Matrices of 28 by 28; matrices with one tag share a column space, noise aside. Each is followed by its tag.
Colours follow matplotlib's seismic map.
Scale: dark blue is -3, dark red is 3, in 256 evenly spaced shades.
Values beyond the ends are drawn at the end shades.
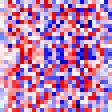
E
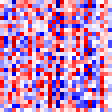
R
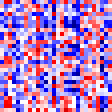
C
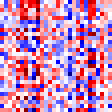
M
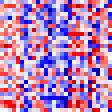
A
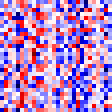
E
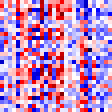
M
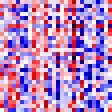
R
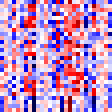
C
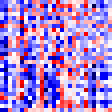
R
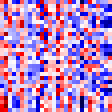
C
